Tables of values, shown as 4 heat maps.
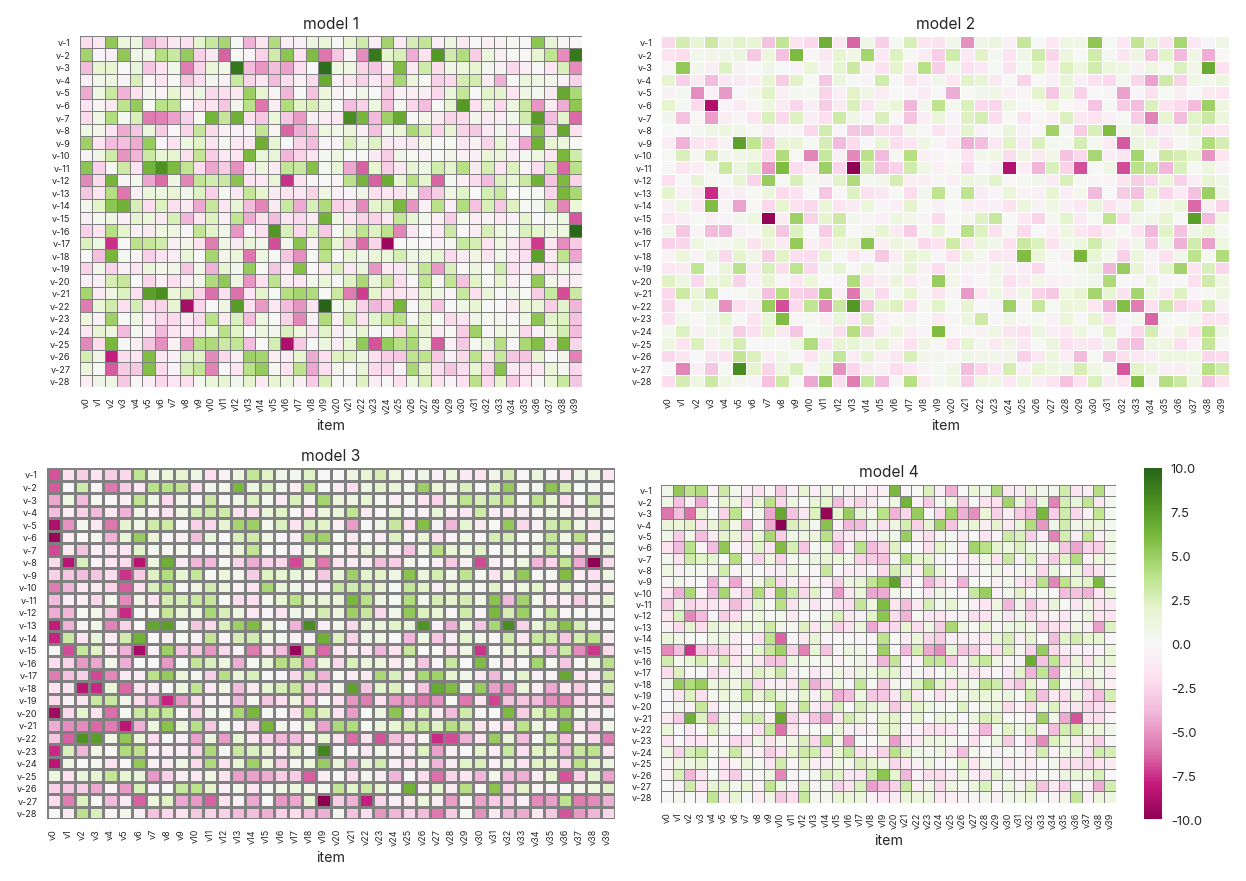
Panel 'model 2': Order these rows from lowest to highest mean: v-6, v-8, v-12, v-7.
v-6, v-7, v-8, v-12
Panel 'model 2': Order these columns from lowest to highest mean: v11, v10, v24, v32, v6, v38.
v32, v10, v24, v6, v11, v38
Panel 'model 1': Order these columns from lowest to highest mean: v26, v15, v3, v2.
v3, v15, v26, v2
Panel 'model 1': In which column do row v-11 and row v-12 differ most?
v6
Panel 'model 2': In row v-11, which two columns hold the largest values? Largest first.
v8, v11
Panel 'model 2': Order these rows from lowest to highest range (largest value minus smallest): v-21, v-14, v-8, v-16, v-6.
v-16, v-8, v-21, v-14, v-6
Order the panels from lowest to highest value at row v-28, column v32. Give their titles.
model 3, model 1, model 2, model 4
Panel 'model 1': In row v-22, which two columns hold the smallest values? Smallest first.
v8, v0
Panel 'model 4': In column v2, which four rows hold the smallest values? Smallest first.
v-15, v-3, v-12, v-26
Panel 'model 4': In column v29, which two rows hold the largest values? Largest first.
v-1, v-18
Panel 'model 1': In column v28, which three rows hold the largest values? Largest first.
v-2, v-14, v-11
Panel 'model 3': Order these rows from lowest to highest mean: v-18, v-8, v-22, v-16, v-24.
v-8, v-22, v-18, v-16, v-24
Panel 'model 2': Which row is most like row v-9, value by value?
v-27
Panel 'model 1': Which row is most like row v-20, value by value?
v-1
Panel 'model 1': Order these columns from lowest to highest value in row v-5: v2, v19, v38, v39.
v19, v2, v39, v38
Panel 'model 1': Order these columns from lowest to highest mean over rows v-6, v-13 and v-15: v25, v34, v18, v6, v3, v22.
v22, v3, v18, v34, v25, v6
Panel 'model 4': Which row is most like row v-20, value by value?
v-25
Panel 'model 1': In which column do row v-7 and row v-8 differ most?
v10
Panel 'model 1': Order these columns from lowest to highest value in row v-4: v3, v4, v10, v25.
v3, v10, v4, v25
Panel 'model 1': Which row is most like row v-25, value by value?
v-12
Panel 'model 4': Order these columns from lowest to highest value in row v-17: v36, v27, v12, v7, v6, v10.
v27, v7, v12, v6, v36, v10
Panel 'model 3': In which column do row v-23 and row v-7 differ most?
v27
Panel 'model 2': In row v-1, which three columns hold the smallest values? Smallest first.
v13, v21, v7
